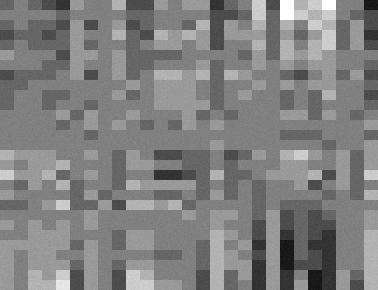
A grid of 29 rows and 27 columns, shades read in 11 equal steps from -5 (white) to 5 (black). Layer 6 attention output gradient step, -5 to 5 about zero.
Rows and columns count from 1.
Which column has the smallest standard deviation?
8
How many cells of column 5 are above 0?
10
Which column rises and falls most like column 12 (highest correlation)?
13
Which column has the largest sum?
23
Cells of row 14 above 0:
5
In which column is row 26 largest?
21
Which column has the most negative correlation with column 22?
17
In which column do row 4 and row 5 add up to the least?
24
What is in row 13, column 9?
-1
